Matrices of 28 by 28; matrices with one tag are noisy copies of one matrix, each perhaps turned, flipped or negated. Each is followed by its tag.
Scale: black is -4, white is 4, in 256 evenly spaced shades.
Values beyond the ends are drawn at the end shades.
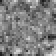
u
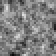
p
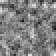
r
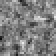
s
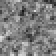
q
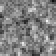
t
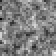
t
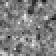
q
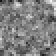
u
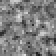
s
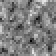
p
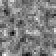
r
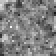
u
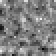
r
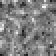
r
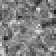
q
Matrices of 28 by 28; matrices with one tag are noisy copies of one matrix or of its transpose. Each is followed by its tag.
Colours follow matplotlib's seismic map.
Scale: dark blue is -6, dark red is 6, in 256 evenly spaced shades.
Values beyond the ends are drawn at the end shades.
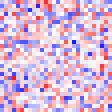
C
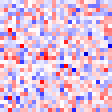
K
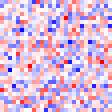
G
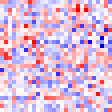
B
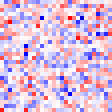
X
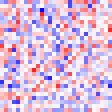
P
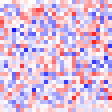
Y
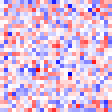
K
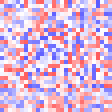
B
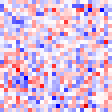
X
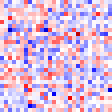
B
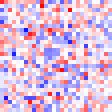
B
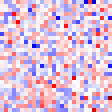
Y
